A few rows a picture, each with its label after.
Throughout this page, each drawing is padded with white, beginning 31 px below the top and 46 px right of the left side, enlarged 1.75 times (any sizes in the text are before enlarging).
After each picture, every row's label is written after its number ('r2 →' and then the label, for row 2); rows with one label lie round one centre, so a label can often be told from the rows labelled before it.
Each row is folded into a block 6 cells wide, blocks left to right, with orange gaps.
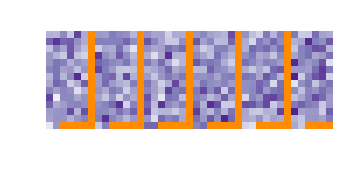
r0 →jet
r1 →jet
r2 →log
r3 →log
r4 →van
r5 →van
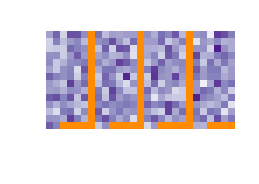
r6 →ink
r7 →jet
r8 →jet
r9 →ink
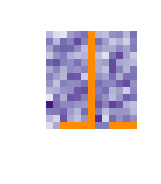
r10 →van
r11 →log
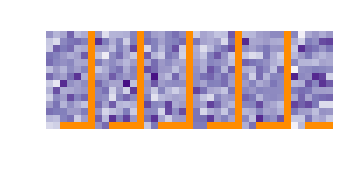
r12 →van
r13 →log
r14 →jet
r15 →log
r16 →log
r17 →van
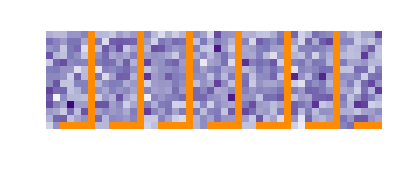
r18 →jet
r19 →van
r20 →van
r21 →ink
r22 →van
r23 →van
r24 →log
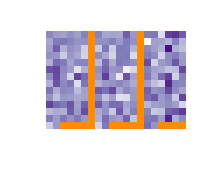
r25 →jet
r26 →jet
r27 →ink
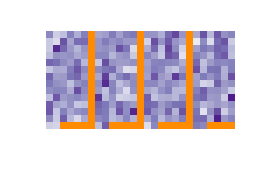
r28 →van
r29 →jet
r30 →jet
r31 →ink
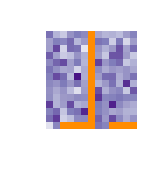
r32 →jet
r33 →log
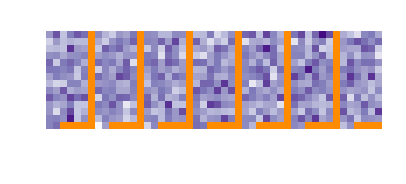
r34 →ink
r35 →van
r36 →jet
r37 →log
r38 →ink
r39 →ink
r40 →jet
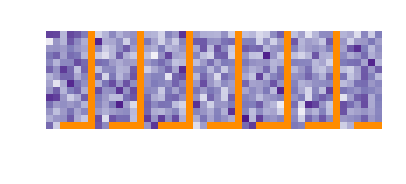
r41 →ink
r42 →log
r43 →log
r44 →jet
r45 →log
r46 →log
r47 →van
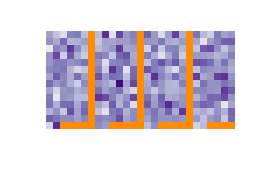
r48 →jet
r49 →ink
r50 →jet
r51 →van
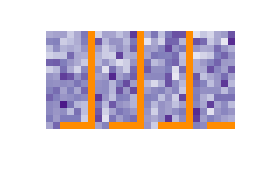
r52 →log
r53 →log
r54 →ink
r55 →log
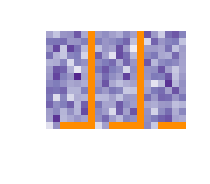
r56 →jet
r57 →jet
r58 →ink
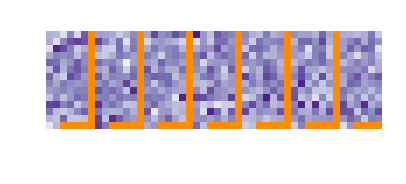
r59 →van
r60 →log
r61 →ink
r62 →ink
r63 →van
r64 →jet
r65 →jet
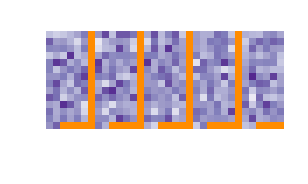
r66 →log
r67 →ink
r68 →ink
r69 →jet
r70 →jet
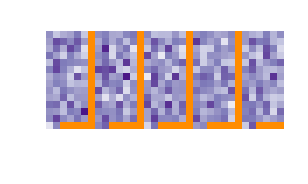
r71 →jet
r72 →jet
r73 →jet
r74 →log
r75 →jet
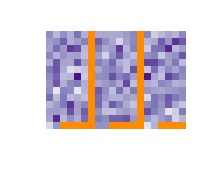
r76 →jet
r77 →log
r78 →van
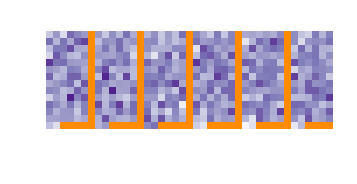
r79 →van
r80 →jet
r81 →log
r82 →van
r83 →van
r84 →van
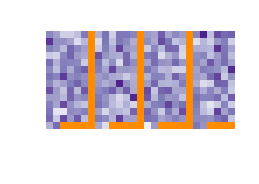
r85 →log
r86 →ink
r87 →jet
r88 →ink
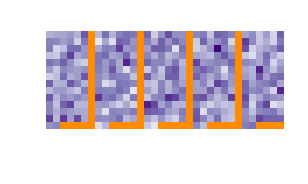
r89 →log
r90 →ink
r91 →van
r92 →ink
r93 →log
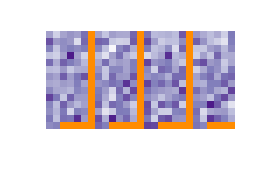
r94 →log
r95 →log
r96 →log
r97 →log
